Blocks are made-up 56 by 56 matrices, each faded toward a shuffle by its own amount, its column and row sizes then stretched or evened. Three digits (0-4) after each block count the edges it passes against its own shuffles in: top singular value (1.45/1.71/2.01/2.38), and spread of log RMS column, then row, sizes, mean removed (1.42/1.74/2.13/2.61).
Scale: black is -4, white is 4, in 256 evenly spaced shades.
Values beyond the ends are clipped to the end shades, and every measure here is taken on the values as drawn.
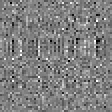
4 2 2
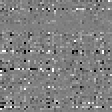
2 2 4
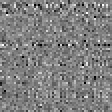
3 1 3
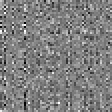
3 4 1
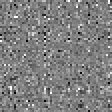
2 3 2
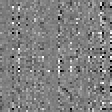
3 4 2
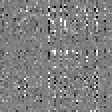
3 4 3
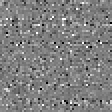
1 0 3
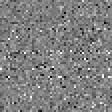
1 0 2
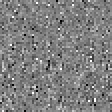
1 2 0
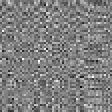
4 1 3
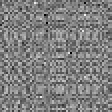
4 1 0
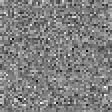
1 0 2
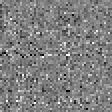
1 1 2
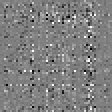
1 4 4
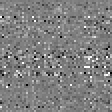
1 2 4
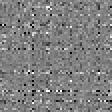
2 3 4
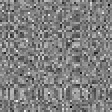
4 0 0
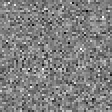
2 0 0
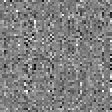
3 4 1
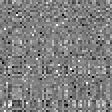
4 0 1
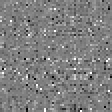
2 2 2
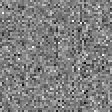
1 2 1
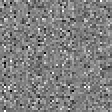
2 3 0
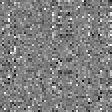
3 3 0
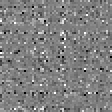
2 2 4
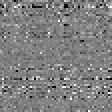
3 0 4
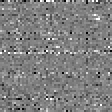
2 1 4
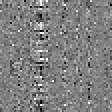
3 4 0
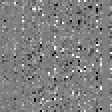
0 4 1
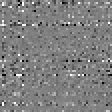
2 2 4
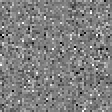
0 3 0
